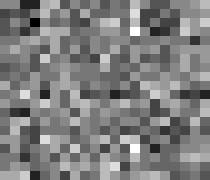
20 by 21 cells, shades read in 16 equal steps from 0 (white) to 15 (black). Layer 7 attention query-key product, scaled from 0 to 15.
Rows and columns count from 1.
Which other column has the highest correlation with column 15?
18
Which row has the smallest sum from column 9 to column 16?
20
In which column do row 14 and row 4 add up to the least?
14
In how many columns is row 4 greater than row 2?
6
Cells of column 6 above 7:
7
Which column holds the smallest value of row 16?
5
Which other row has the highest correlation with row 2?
4
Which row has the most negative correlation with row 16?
10
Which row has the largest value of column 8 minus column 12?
3
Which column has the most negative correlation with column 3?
21
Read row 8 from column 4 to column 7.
10 8 7 6
